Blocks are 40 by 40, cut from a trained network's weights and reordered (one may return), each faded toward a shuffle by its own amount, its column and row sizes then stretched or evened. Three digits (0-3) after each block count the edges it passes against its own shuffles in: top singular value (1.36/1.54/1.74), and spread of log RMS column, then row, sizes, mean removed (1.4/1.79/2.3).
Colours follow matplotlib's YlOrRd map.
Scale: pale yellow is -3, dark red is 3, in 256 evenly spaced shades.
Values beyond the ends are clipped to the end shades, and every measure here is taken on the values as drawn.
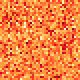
2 1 0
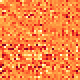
2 2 3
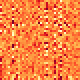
3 3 1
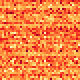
2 0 0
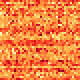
2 0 0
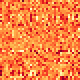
3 2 2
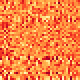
3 1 2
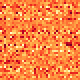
0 1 3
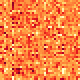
3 3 1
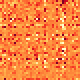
0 3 3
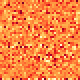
0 0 3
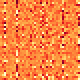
3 3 1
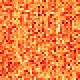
0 0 0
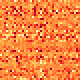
0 1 3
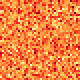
0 1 0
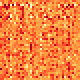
1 2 2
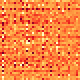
2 3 0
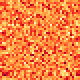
2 0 0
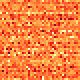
1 1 2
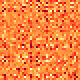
2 3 3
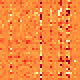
2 3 0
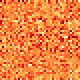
2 1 2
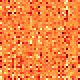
0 3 3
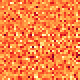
1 1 2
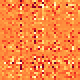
0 3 3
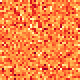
2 1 1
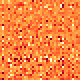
0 3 2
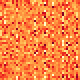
1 3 0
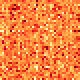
0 1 2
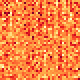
1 1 2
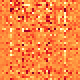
2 3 3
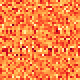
3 0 2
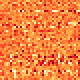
2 1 3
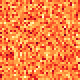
0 1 0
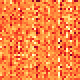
1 3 1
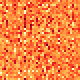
0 3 0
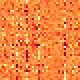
1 3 3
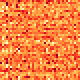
1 2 0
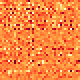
2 2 3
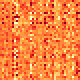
2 3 2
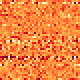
1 0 3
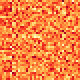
3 1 0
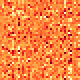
1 3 0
